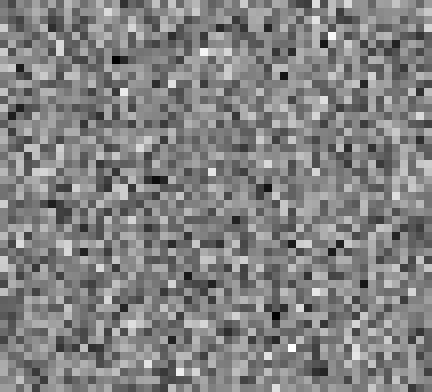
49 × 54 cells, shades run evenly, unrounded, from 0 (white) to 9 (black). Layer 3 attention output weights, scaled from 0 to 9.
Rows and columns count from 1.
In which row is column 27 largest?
36
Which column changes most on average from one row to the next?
44
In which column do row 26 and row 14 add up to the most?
3
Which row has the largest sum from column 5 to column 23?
8
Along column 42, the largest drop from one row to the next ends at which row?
5
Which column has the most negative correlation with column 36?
9
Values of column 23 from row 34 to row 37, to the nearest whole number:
5 4 5 6
